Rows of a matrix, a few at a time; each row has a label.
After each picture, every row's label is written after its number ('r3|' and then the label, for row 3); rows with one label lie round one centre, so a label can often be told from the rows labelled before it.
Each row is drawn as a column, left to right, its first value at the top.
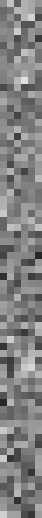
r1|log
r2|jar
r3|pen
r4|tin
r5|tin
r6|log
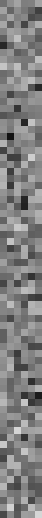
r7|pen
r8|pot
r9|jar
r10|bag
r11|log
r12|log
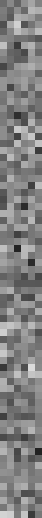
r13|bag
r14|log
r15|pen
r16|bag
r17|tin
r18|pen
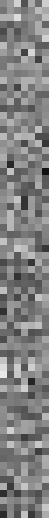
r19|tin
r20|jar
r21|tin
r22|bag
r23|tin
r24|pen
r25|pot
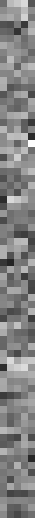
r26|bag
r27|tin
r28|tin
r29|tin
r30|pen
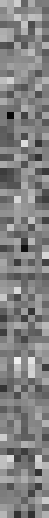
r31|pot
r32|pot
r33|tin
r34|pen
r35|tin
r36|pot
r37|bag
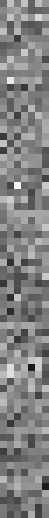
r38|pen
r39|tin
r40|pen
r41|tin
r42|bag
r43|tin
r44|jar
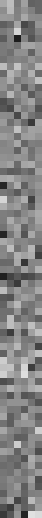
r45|tin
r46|tin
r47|pen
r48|tin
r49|bag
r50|log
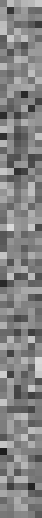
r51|pen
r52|jar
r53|pot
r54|pot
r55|jar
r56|tin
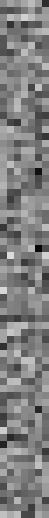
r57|log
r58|bag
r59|bag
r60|tin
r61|tin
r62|pot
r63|pen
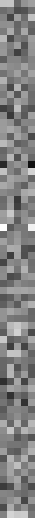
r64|jar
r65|log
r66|bag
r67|log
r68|jar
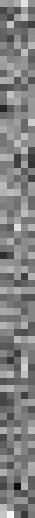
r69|log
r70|log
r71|jar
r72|tin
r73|jar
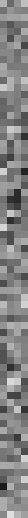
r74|jar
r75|bag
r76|bag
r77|pot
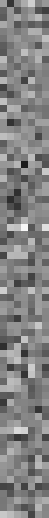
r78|log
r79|bag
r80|bag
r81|jar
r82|tin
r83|pot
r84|jar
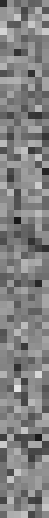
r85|pen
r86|pot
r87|bag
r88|log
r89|pen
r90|pen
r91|pot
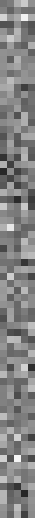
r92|pot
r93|jar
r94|pot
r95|tin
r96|bag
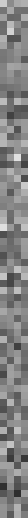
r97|jar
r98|pen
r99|log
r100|jar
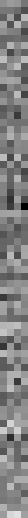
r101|log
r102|bag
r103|log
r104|bag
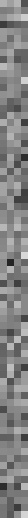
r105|jar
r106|tin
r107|jar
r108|bag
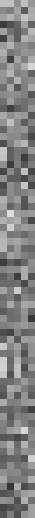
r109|tin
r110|jar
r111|tin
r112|jar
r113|pot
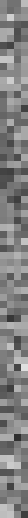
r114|pot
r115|pot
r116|bag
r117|tin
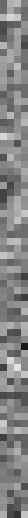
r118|bag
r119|tin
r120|tin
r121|log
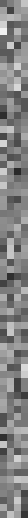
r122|pen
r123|bag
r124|pot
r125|tin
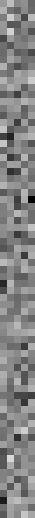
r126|pen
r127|pot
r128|bag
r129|log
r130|bag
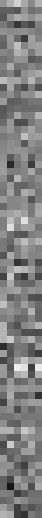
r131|log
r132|jar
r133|tin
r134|tin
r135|jar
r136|tin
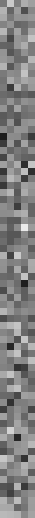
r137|pot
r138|log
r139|bag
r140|jar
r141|pot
